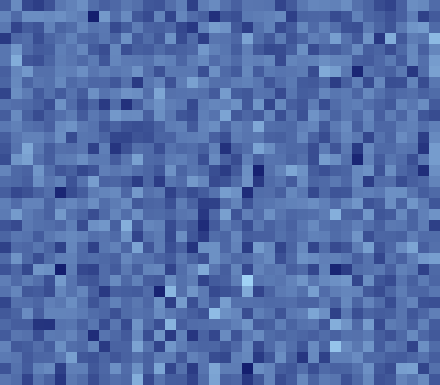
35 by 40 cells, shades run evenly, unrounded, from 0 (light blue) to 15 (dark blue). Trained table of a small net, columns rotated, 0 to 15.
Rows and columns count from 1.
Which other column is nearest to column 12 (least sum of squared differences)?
10
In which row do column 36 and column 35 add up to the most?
1
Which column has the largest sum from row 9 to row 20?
39
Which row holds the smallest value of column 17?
28
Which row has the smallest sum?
6
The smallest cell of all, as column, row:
23, 26
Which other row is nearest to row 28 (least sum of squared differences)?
31
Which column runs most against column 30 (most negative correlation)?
33
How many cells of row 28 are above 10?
7
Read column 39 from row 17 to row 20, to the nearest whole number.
9 10 7 7
